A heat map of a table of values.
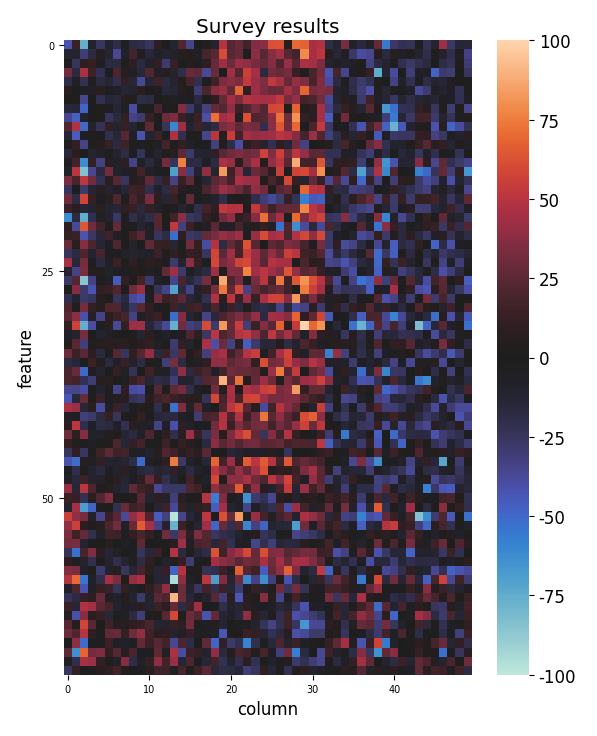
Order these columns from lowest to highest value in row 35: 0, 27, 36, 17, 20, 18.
0, 36, 17, 20, 18, 27
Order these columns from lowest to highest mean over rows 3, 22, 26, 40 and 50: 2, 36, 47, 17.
36, 47, 2, 17
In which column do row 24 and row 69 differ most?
22
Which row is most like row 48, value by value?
32
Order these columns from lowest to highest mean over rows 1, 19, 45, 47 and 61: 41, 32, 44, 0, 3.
0, 41, 3, 44, 32
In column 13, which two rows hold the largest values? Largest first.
61, 46
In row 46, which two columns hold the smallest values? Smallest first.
46, 38
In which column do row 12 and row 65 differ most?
28
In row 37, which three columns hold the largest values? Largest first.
19, 21, 31
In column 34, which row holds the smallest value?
43
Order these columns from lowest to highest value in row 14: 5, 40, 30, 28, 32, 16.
16, 32, 40, 5, 30, 28
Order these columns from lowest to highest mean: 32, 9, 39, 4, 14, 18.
39, 32, 4, 9, 14, 18
